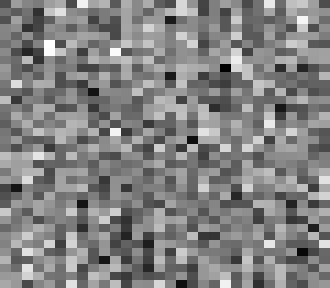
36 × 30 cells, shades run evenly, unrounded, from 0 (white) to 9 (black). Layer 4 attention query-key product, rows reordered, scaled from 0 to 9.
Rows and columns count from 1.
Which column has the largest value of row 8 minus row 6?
5
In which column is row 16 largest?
14
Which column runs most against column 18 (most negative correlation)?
19
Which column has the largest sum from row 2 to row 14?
21
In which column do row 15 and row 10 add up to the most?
16
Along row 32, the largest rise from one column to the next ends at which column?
28
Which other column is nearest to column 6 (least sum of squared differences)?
20
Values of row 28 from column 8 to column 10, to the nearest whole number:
6 4 2
